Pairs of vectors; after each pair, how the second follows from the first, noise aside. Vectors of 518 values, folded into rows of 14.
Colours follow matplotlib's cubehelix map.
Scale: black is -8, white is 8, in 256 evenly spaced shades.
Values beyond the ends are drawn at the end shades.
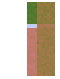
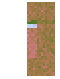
partly zeroed.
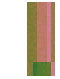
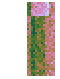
reversed, negated, scaled up.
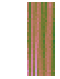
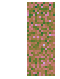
shuffled.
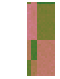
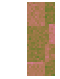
wrapped around, negated, shrunk.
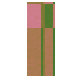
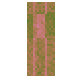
wrapped around, negated, shrunk.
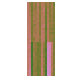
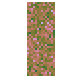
shuffled.
